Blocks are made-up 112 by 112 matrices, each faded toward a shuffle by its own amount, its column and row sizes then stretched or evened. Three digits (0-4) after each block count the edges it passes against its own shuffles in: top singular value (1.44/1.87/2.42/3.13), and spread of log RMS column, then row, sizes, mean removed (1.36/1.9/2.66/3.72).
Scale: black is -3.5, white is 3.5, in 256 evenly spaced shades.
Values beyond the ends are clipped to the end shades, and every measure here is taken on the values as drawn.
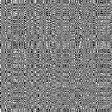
4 4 2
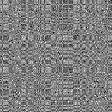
4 1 0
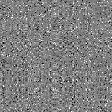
3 1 0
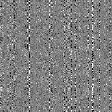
3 4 0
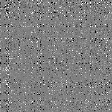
2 3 3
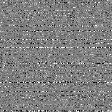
2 0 4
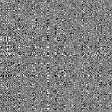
3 3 3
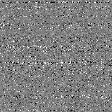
1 1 3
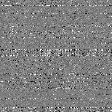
1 1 4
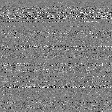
0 0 4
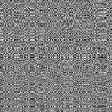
4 0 4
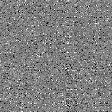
2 1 2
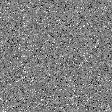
1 0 1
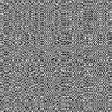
4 0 3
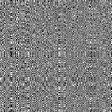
4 3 0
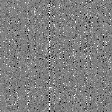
2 3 0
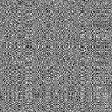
4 3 2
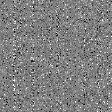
1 3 0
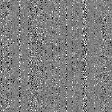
2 4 1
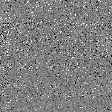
1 1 2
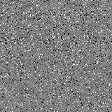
2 0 1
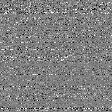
1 0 4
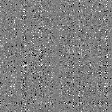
1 3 2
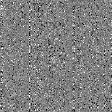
2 3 0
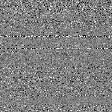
1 0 4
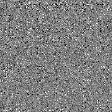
1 2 2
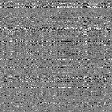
3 1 4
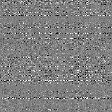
3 2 4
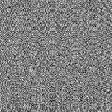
3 0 0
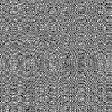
4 1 2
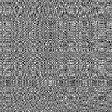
4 1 2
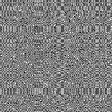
4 2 1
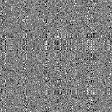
3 3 1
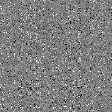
1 3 1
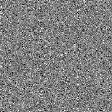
2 2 0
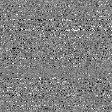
0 0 4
